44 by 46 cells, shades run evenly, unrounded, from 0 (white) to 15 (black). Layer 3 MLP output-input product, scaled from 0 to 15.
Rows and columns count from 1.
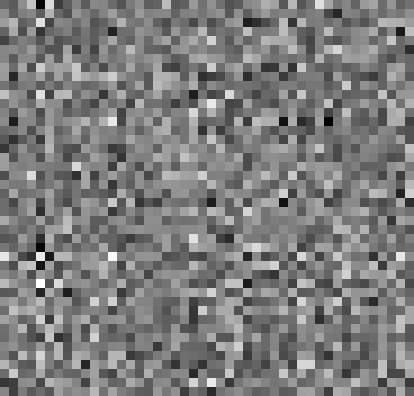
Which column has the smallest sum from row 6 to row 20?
22
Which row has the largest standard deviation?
29
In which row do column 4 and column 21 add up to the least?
20
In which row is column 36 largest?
36
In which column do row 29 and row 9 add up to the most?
28
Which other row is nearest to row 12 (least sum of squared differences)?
21
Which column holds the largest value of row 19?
13
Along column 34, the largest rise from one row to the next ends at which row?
30
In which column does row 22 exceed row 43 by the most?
24
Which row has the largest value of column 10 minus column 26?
41
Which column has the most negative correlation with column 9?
23
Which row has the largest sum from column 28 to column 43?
9
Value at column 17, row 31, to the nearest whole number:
11
